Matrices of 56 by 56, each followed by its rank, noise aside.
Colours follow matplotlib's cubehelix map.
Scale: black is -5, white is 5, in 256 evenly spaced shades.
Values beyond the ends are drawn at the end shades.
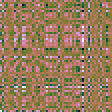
two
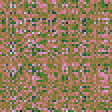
four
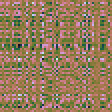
three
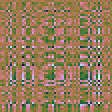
two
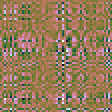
two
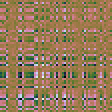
one
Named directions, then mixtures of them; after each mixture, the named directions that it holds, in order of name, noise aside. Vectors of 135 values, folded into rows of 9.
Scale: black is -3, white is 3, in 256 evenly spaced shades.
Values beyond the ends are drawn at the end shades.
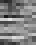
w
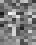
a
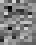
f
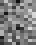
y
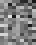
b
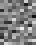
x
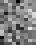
y.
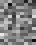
b, x.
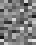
x.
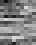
w.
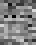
b, w.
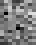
f, y.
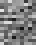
w, x.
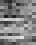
w.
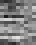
w.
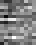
w, x.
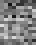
b, w.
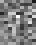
a, b.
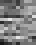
w, y.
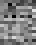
b, w.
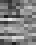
w.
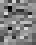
f.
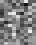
a, x.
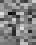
a.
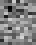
f, w.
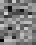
f.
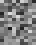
a, f.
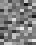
x.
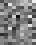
a, b.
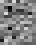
f.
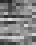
w.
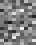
f, x.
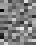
x.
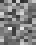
a, f.
